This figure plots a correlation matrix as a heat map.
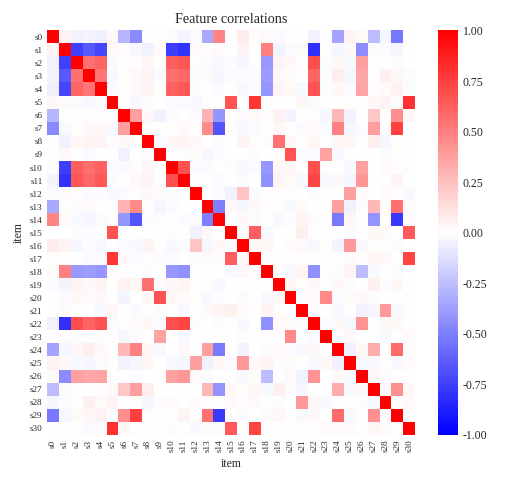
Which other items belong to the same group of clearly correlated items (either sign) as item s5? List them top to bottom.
s15, s17, s30
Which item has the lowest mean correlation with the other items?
s1
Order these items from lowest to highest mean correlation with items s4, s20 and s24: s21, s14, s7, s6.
s14, s21, s6, s7
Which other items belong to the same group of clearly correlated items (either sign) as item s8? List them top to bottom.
s19
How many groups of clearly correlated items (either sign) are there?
7
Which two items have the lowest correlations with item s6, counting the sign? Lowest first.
s14, s0
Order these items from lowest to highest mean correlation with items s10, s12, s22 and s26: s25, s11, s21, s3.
s21, s25, s3, s11
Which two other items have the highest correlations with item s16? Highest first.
s25, s12
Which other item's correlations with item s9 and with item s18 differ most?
s20
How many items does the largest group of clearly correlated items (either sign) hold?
9
